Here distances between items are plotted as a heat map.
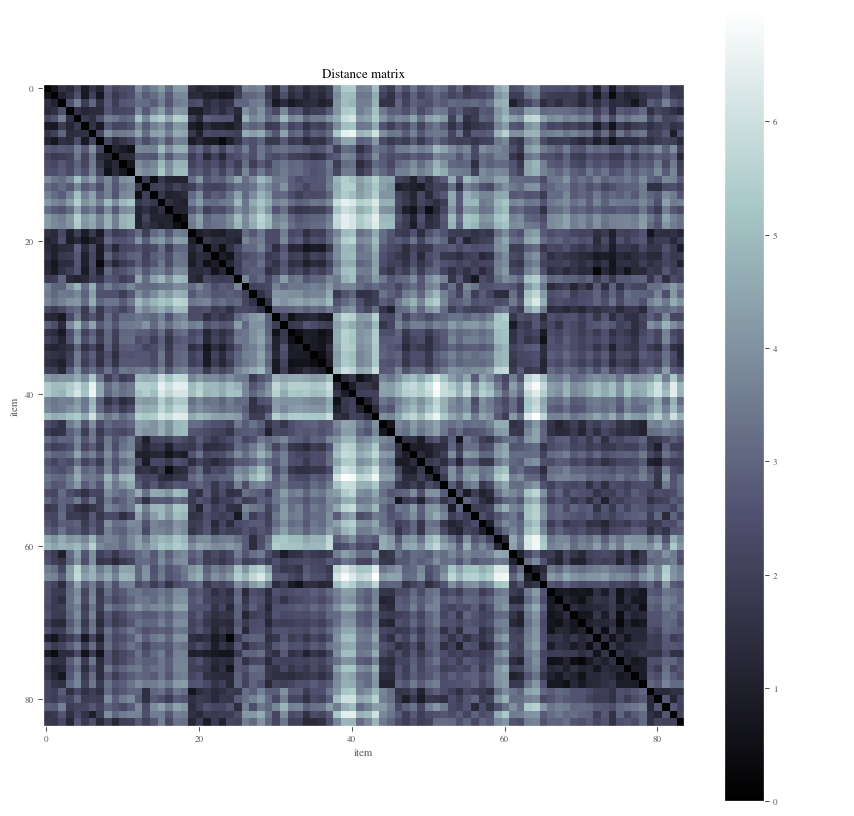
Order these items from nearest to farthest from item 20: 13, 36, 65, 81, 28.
81, 36, 13, 65, 28
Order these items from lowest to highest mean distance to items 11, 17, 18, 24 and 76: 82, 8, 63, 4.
82, 8, 63, 4
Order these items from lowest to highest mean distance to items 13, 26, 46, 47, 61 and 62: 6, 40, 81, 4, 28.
81, 28, 6, 4, 40
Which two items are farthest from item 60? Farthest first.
64, 63
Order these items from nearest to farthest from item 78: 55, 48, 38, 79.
55, 79, 48, 38
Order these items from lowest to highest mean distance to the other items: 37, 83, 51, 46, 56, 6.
83, 46, 56, 37, 6, 51
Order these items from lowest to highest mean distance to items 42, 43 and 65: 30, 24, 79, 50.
24, 30, 79, 50
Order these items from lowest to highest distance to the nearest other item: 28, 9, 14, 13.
14, 13, 9, 28
